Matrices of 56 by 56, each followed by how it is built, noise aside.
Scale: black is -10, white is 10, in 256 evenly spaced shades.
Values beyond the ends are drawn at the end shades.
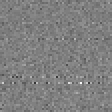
uneven rows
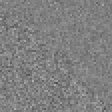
lower triangular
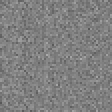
repeating rows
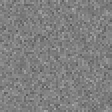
repeating rows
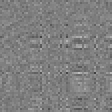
low rank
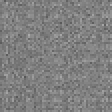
blocks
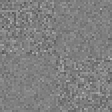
block diagonal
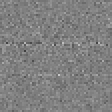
uneven rows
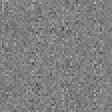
uneven columns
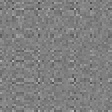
low rank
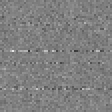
uneven rows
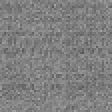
blocks
